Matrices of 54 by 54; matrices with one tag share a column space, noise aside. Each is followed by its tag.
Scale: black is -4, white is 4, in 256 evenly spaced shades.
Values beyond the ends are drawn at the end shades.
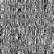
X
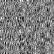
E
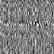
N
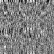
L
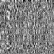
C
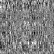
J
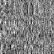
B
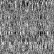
J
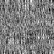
X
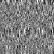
L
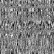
N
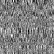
L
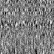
N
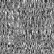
C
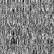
X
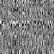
N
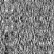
E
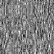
B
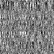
J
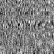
N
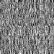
X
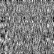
E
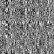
N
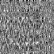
E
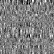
L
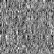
C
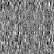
J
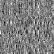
B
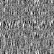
N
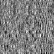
B
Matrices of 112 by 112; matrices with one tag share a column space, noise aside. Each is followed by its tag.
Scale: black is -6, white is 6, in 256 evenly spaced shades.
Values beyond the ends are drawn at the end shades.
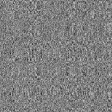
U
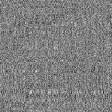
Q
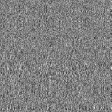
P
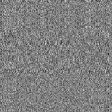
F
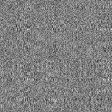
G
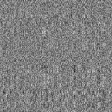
Q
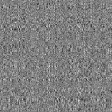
G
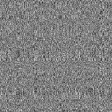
U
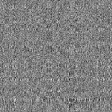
G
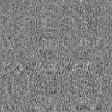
P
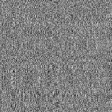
Q
